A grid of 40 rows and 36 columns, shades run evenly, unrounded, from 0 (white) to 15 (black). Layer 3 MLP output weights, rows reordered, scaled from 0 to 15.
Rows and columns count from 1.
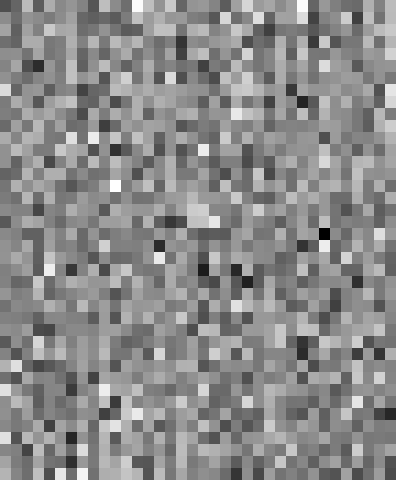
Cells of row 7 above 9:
5
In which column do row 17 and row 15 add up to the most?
25
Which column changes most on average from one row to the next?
11
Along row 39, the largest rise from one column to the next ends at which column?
13
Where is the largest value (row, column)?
20, 30
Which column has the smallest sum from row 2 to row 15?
36
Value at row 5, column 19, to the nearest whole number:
4
